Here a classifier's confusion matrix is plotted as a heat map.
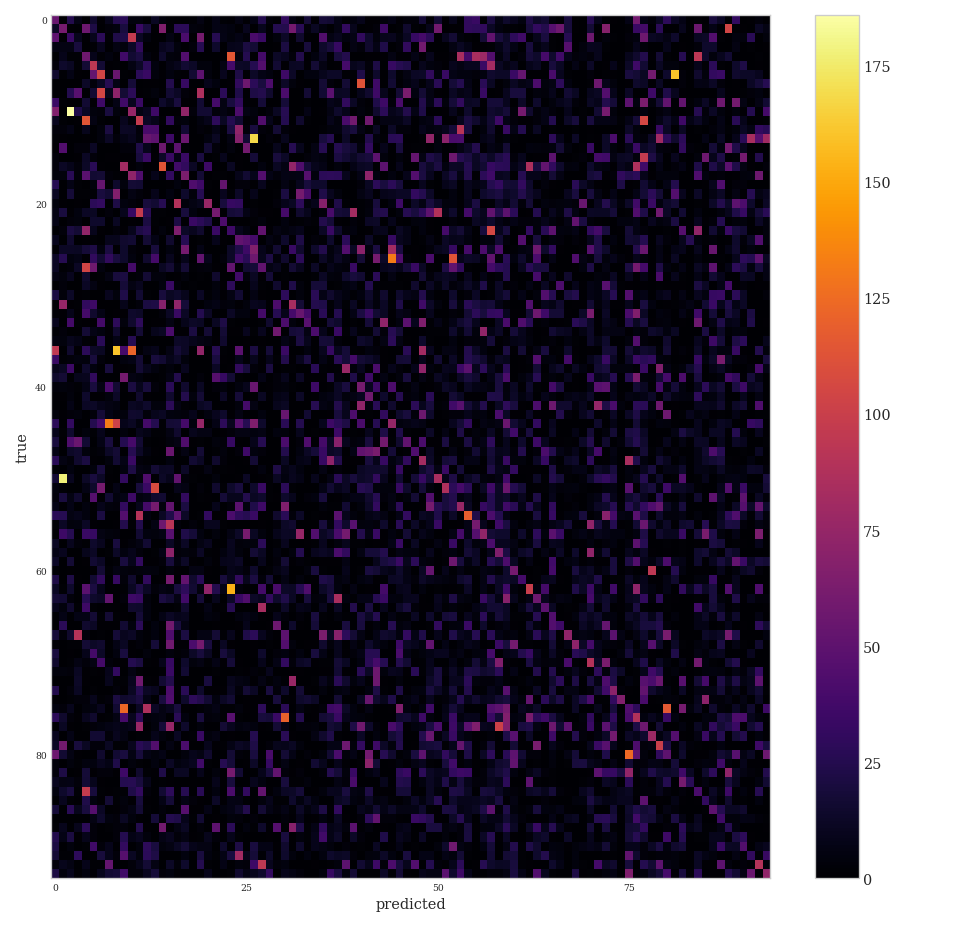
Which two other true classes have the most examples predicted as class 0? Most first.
36, 10
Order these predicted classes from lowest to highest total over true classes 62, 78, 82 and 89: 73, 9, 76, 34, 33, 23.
34, 33, 9, 76, 73, 23
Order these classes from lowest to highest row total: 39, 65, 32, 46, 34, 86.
65, 34, 86, 39, 46, 32
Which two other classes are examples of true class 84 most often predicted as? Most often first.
4, 27
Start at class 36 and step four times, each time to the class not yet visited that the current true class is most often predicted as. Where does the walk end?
41
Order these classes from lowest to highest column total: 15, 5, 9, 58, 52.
5, 9, 58, 52, 15
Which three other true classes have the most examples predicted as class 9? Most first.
75, 16, 39
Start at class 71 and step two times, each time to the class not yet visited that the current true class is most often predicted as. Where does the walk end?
40
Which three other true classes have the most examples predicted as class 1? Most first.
50, 31, 79
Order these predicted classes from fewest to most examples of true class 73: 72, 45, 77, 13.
13, 45, 72, 77
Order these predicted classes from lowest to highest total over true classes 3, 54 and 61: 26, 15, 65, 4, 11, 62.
4, 62, 65, 26, 15, 11
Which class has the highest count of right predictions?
54
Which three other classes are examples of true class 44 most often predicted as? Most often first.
7, 8, 19
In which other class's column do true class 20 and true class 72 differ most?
16
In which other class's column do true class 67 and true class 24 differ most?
3
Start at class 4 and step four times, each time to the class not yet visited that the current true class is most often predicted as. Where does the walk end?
30
